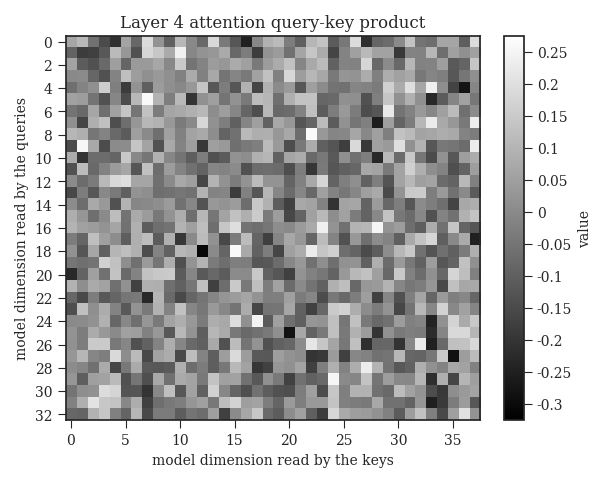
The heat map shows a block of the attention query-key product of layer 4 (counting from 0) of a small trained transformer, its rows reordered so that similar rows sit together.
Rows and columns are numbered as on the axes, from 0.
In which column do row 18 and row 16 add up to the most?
15
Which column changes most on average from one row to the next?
17
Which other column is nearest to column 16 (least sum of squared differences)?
6
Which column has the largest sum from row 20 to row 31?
24
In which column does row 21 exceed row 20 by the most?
0
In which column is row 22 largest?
8
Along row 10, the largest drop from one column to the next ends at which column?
1
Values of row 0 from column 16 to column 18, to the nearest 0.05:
-0.25 0 0.1
